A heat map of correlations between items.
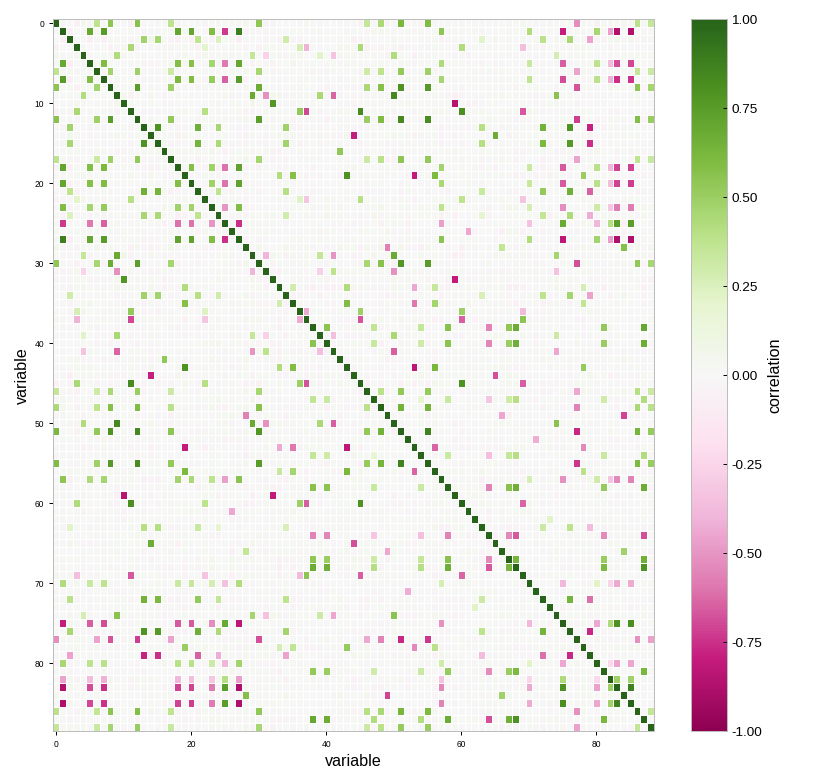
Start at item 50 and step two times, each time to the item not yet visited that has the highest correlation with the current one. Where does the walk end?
29
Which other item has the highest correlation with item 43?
19
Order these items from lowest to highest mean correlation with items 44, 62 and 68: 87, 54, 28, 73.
28, 73, 54, 87
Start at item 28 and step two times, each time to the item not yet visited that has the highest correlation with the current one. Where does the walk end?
66
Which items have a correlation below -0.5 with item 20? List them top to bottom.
25, 75, 83, 85
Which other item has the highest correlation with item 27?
1
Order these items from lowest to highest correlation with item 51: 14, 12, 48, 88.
14, 88, 48, 12
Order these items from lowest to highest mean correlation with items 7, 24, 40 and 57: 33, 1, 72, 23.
33, 72, 23, 1
